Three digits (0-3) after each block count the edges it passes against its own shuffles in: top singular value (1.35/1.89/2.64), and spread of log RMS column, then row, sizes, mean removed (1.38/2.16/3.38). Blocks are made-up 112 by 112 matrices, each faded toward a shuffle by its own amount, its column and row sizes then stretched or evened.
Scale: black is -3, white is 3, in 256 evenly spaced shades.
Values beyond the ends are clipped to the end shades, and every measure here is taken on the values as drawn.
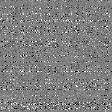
0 2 3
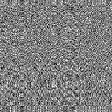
3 0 0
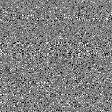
2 0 2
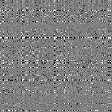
3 2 3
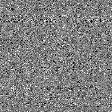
1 1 2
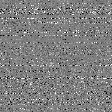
1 0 3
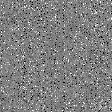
1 2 0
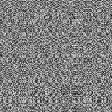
3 1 1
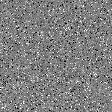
1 0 1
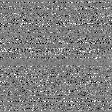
0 0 3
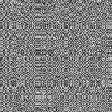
3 0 1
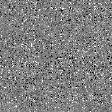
1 2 2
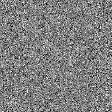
0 2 0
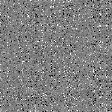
1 2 1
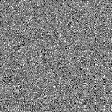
2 1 0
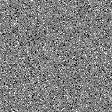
1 1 0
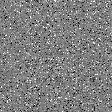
1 1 0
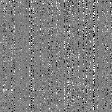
1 3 1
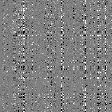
3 3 2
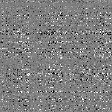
0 2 3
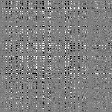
3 3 3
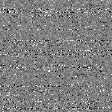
0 1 3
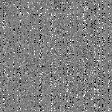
0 3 1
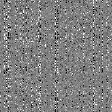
2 3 1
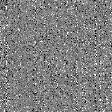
1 2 0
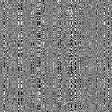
3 3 0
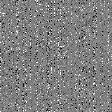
0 3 0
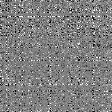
1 2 3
